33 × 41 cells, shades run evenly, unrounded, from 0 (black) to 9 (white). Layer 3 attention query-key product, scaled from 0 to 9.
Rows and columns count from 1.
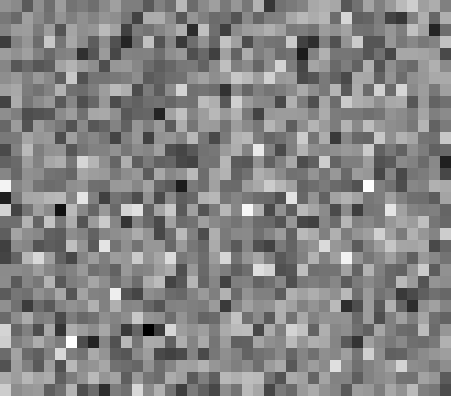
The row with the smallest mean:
5
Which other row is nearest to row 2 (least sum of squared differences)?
25
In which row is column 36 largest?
18
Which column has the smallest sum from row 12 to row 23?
17
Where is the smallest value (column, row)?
14, 28
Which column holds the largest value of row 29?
7
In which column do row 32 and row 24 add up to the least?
6
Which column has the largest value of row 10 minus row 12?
20
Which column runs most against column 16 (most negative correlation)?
34
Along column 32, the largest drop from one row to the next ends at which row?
26
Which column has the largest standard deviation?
1
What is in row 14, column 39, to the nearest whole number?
4
